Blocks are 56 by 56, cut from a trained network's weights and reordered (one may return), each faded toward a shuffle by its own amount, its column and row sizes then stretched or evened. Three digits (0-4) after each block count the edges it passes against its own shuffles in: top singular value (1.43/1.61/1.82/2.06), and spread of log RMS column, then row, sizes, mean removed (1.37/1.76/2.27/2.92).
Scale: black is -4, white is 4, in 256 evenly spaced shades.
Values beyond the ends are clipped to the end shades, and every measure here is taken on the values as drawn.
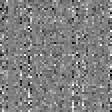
1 4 2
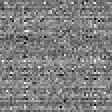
3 2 2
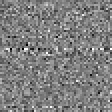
2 0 2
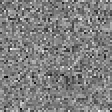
1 0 2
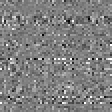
2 2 4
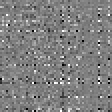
2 3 3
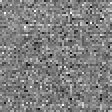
0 1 0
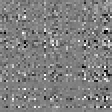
1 4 4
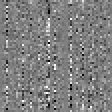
1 4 0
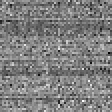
3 1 0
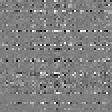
2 3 4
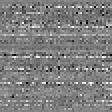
3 1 4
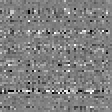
2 2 4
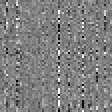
4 4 0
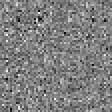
1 2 0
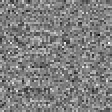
3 0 2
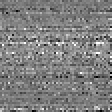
3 0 4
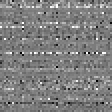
2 1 4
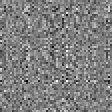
4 3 1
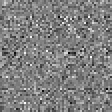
2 0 3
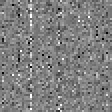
0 3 0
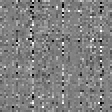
1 4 1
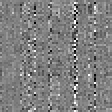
4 4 0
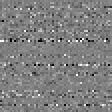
1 0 4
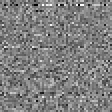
3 0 3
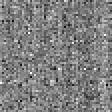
1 0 1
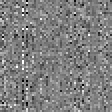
1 4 0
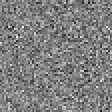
1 0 1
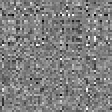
3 3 3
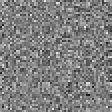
4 2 1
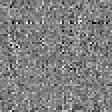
2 2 3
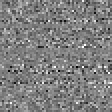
0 0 4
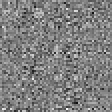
4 2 2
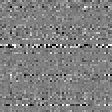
2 0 4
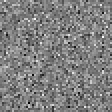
0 1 0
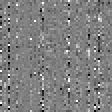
1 4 0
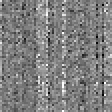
4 3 1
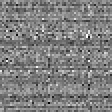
3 1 2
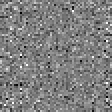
2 2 1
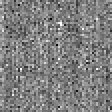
1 1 0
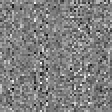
2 3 0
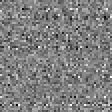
2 1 3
